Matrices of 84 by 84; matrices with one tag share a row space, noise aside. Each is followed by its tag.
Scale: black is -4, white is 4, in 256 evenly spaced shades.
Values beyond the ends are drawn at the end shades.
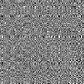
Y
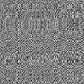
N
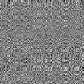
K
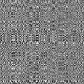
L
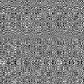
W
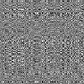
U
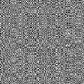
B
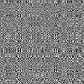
N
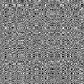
U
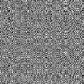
K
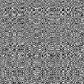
U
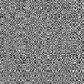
Y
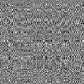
K
